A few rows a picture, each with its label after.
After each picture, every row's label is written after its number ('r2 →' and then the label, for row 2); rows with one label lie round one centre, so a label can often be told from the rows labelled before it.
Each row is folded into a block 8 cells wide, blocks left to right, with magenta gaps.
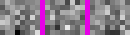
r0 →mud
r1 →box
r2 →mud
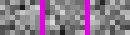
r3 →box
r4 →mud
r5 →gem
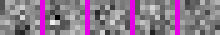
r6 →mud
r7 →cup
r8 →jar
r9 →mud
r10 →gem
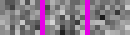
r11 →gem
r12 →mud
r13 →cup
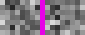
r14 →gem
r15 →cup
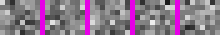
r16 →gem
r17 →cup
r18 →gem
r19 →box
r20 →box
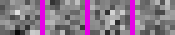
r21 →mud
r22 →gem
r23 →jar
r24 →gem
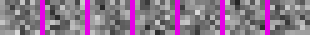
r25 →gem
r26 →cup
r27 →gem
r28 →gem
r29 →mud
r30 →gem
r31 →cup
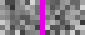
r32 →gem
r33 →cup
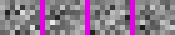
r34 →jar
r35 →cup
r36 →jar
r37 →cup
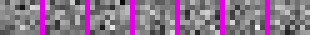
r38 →box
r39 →box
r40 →box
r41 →mud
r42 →jar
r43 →jar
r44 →mud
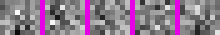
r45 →mud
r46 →cup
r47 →cup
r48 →box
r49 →mud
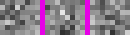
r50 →cup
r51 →mud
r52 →gem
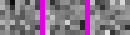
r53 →gem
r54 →gem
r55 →gem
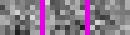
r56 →mud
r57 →gem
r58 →cup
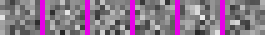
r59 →gem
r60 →jar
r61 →jar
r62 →box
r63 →mud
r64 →cup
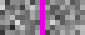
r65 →box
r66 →cup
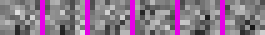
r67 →mud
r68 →mud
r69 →mud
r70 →jar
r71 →mud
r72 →mud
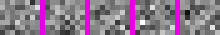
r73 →box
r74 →mud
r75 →jar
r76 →cup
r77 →jar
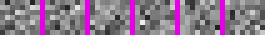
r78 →box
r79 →box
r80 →mud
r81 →cup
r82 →gem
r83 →jar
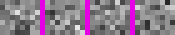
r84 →mud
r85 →jar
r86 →box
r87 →box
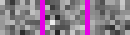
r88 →gem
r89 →cup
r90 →gem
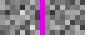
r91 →jar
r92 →jar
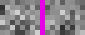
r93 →mud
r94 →mud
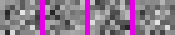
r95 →jar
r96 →cup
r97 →gem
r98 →jar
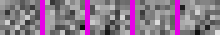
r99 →jar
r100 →gem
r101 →mud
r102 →jar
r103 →mud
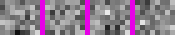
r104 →mud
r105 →jar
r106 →mud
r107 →cup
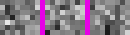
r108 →cup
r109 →box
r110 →mud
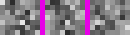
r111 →gem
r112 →gem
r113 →cup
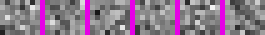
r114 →box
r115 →cup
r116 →jar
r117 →box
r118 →box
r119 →gem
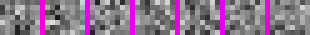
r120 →mud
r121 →cup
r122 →box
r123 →gem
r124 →gem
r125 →box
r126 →box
